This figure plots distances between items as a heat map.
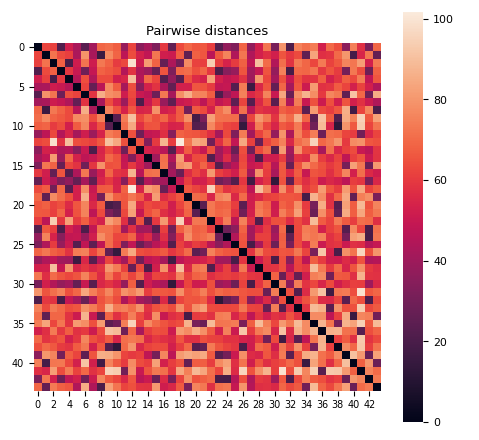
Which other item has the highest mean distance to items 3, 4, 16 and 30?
12
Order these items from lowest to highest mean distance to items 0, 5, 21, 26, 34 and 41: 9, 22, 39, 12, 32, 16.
32, 16, 9, 22, 39, 12
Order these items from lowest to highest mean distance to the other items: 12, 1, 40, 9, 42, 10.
42, 1, 10, 40, 9, 12
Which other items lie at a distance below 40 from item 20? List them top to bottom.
9, 10, 21, 26, 35, 38
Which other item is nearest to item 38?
10
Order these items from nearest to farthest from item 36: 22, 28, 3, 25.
25, 3, 22, 28
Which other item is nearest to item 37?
31
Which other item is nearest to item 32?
23
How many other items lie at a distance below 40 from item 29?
3
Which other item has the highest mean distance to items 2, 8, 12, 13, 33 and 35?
41
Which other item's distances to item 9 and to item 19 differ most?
35
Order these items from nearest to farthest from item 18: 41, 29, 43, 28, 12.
43, 29, 41, 28, 12
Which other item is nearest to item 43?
8
